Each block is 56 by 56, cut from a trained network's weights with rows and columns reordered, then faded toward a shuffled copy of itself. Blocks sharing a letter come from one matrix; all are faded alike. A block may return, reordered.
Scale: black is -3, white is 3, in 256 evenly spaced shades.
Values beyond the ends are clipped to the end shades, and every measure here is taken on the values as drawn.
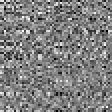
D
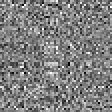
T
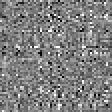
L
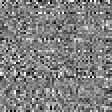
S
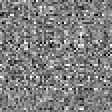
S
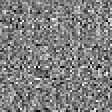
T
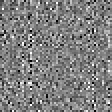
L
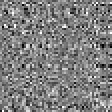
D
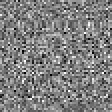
D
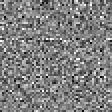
T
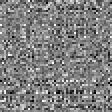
S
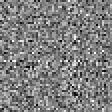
T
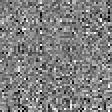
L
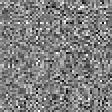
T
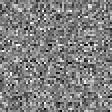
T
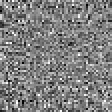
D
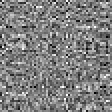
D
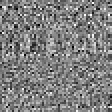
T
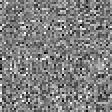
T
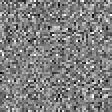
T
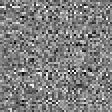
T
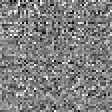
S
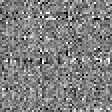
L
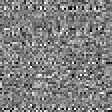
S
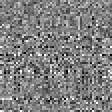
S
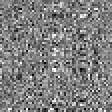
D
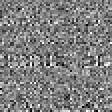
S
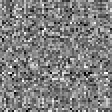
T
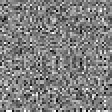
T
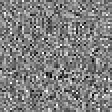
T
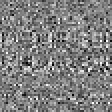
S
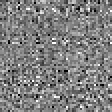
L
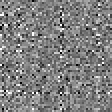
L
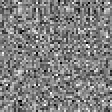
D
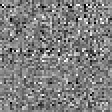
L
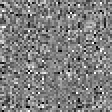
L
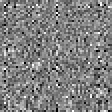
L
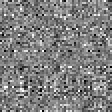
S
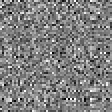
S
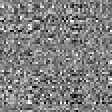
S
